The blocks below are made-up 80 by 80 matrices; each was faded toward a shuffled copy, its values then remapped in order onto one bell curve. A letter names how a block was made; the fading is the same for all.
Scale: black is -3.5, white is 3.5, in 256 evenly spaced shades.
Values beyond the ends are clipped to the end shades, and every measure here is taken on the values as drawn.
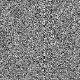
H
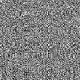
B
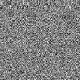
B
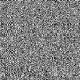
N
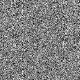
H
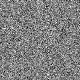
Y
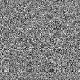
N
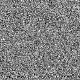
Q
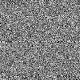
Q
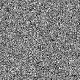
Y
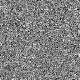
Q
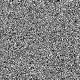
Y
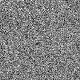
Y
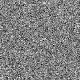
Y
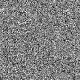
Y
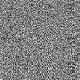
B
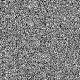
Y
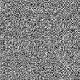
B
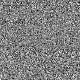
Q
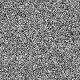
Y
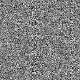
H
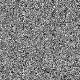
H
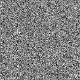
H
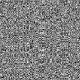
B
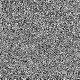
Q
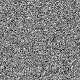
Y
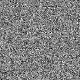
Q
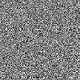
N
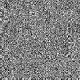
B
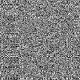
N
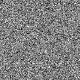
Q
